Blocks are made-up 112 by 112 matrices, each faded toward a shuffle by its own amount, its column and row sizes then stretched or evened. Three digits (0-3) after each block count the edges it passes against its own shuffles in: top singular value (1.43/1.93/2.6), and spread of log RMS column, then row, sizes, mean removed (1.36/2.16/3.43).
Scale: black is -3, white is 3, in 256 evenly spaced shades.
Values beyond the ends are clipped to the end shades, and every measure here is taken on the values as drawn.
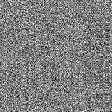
2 0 0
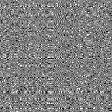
3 0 2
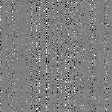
1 3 1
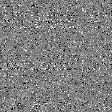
1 1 2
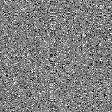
2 1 0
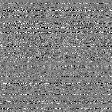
2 0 3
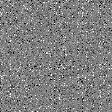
1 2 1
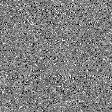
0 0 2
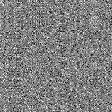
2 0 0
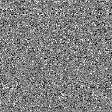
1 0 2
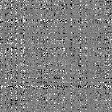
0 3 3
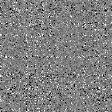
0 2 2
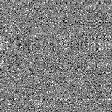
2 0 1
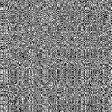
3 2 0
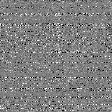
1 1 3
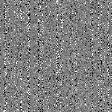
0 3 0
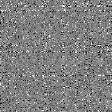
2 2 2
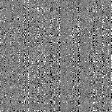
2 3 2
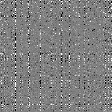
3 3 2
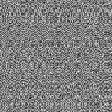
3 0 0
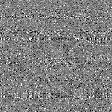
2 0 2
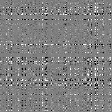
3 3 3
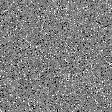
0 0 0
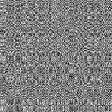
3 0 0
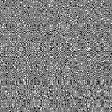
3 1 1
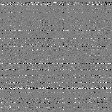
2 1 3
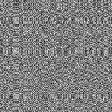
3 1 1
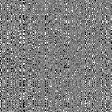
3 3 1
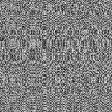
3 2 0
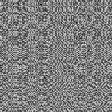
3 1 0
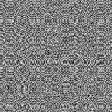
3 0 1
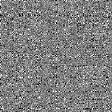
2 2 2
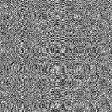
3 2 0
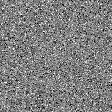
1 0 0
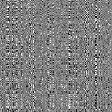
3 3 0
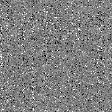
0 2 1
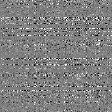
2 2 3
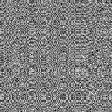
3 0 1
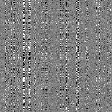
3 3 1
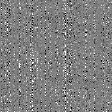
1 3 1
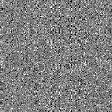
2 2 0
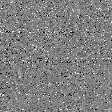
0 0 2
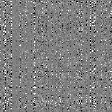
2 3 2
